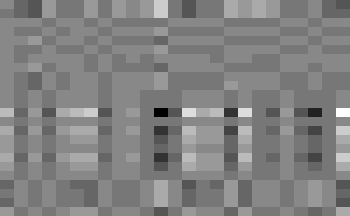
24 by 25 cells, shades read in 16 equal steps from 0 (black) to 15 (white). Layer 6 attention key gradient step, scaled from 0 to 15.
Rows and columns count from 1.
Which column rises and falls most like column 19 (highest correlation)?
11
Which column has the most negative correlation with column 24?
9
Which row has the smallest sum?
21
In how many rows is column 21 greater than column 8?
11
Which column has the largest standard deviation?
12
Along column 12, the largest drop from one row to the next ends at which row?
13
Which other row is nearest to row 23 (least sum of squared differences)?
22
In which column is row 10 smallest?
3
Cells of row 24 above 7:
13
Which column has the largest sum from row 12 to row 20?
25
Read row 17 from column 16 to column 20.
8 6 9 7 7
